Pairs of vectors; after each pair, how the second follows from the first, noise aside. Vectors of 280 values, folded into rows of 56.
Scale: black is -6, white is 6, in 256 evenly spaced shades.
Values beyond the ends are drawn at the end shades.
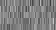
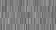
reversed, negated, shrunk.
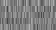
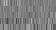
partly zeroed.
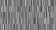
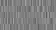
shrunk.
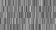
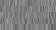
reversed, negated, shrunk.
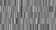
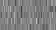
partly zeroed.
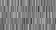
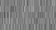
reversed, negated, shrunk.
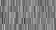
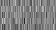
sign-scrambled.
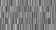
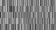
sign-scrambled.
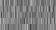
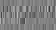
partly zeroed.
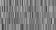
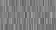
wrapped around, negated, shrunk.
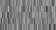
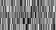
wrapped around, scaled up.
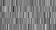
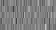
partly zeroed.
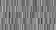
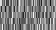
reversed, scaled up.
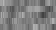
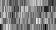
wrapped around, scaled up.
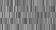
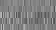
partly zeroed.
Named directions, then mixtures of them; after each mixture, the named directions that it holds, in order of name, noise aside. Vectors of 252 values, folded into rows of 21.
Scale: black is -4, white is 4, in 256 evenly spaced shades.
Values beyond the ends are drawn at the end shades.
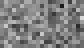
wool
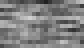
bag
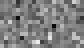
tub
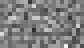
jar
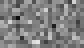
tub, wool.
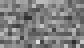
bag, jar, tub.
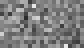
jar.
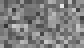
wool.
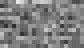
bag, jar, tub.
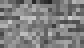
bag, tub, wool.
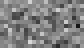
bag, jar, wool.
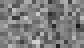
tub, wool.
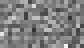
jar.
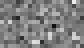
tub.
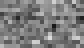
bag, tub.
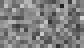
wool.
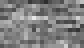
bag, jar.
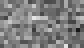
bag, jar, wool.
